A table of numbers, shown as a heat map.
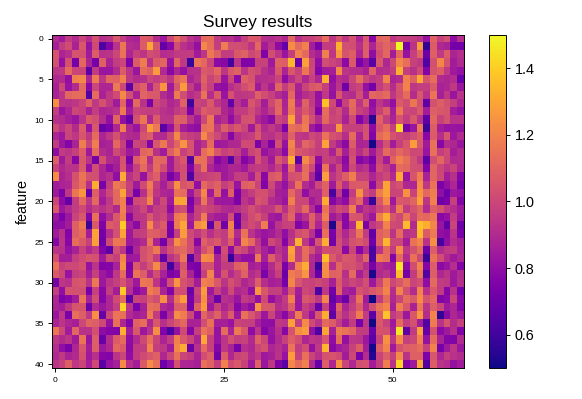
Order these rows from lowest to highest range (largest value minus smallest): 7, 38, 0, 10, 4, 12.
0, 12, 7, 4, 10, 38
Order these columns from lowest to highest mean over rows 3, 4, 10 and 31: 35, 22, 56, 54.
54, 56, 22, 35
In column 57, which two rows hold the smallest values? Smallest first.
34, 25
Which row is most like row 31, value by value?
33
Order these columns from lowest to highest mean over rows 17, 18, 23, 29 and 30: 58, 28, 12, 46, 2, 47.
47, 58, 2, 12, 46, 28
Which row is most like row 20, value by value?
38
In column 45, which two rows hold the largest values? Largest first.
23, 19
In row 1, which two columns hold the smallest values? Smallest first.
55, 7
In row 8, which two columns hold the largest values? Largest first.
40, 0
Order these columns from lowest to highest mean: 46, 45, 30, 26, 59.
59, 26, 46, 45, 30
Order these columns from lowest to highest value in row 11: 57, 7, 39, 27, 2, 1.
7, 39, 57, 1, 2, 27
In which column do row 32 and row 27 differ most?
16
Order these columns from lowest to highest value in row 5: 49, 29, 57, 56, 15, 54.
57, 15, 29, 56, 49, 54
